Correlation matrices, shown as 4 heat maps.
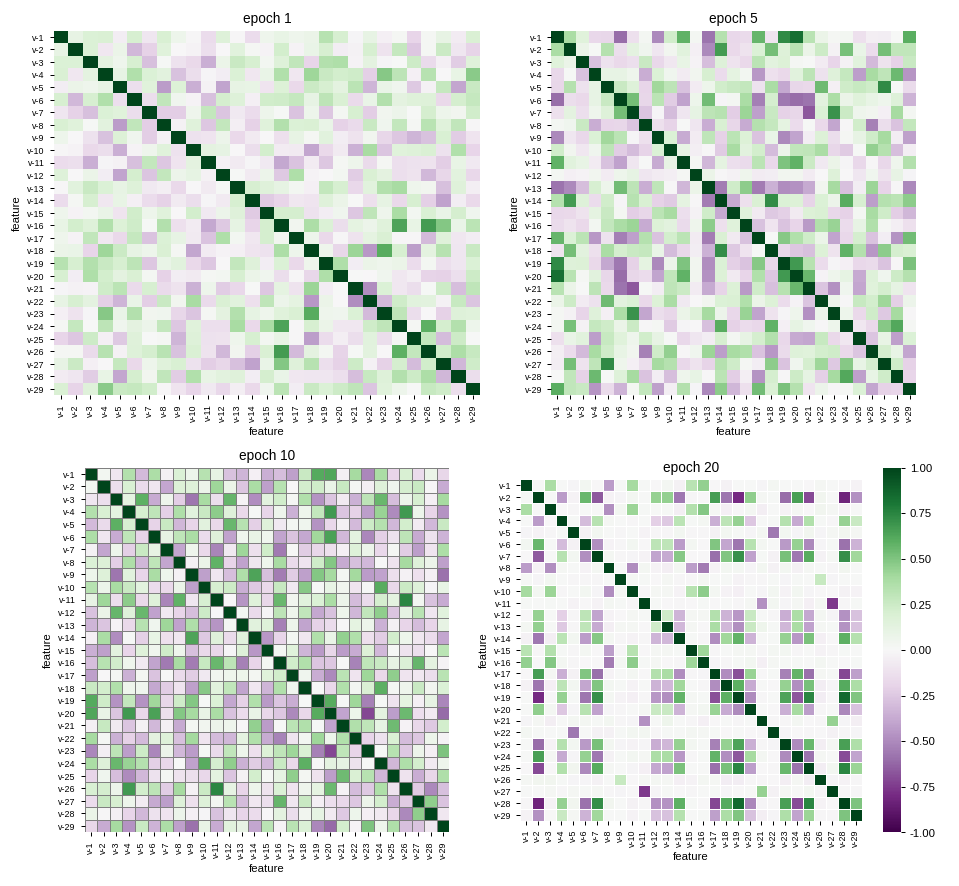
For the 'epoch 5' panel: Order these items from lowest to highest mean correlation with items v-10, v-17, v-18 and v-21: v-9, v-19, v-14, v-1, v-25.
v-9, v-25, v-14, v-19, v-1
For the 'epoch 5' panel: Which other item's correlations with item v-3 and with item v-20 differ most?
v-1
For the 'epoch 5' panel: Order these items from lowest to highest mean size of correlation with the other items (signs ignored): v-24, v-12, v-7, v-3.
v-12, v-3, v-24, v-7
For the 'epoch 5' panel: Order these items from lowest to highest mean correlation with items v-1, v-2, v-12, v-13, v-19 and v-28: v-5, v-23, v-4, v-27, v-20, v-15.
v-15, v-5, v-27, v-4, v-23, v-20
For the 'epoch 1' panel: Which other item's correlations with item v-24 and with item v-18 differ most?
v-22
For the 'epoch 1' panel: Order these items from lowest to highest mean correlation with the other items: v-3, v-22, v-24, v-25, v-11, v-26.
v-11, v-25, v-22, v-3, v-26, v-24
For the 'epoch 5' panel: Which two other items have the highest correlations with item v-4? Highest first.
v-28, v-26
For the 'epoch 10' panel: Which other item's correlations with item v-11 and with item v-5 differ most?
v-8
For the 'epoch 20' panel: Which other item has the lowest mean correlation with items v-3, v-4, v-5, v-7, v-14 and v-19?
v-2
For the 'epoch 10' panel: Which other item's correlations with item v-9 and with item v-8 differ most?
v-16
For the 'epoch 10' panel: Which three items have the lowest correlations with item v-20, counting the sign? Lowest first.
v-23, v-29, v-17
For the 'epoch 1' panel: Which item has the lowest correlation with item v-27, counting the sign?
v-14
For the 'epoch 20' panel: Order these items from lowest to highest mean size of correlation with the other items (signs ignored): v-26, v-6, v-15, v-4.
v-26, v-15, v-4, v-6
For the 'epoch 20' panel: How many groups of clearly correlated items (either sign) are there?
5
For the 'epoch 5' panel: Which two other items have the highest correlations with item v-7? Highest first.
v-23, v-6
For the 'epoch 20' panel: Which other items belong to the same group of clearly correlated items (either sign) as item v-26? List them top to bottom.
v-9
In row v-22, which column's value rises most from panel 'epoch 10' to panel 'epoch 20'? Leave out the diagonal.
v-16
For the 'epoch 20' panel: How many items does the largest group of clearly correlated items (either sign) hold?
16
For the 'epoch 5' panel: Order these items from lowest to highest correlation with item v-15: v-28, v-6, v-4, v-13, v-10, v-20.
v-28, v-20, v-6, v-4, v-13, v-10
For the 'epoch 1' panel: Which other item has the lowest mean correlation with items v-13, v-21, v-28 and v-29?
v-9
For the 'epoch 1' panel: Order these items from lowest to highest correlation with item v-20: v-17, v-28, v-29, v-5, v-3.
v-28, v-17, v-5, v-29, v-3
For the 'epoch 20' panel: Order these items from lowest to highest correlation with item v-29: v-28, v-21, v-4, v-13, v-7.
v-13, v-21, v-4, v-7, v-28
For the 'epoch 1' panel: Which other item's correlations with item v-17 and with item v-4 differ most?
v-26
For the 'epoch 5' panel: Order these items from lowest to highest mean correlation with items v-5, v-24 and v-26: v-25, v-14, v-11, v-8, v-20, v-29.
v-8, v-29, v-11, v-25, v-20, v-14
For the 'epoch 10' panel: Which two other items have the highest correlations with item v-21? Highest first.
v-25, v-14
